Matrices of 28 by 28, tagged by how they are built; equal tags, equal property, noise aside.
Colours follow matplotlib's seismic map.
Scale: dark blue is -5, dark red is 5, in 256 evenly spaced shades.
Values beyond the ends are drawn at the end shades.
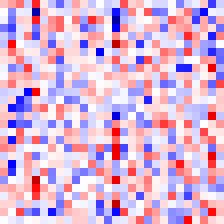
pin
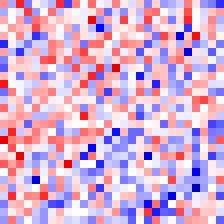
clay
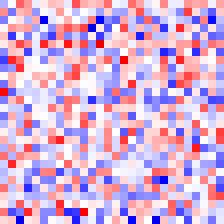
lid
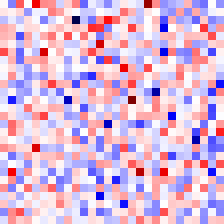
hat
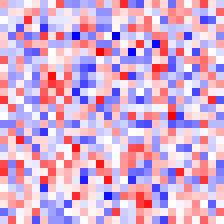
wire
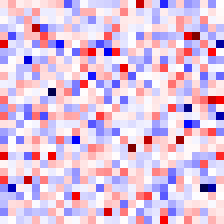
hat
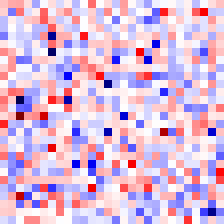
hat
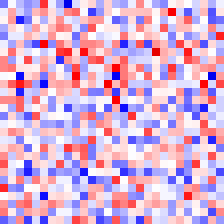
lid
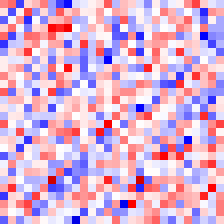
clay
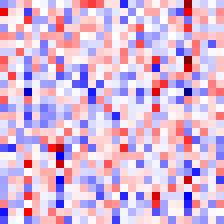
pin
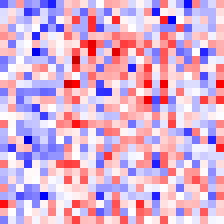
wire
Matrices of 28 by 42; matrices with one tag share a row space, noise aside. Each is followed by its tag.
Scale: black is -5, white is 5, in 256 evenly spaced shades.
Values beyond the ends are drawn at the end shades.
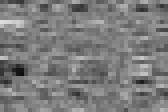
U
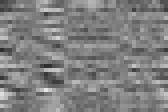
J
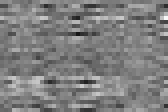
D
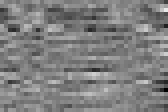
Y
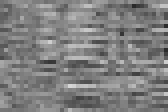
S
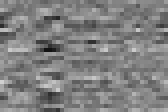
J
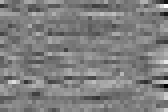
Y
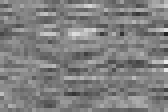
S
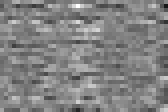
D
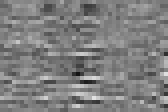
D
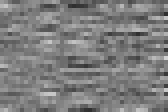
S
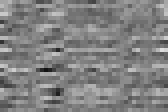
J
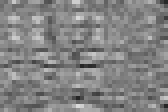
D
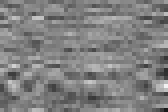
Y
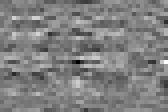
D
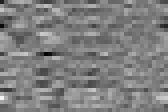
J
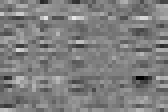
U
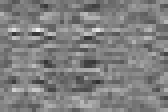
D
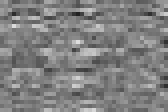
D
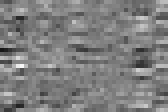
U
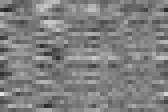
J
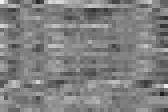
Y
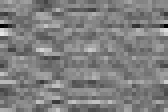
J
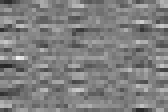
U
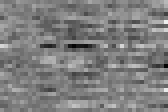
S
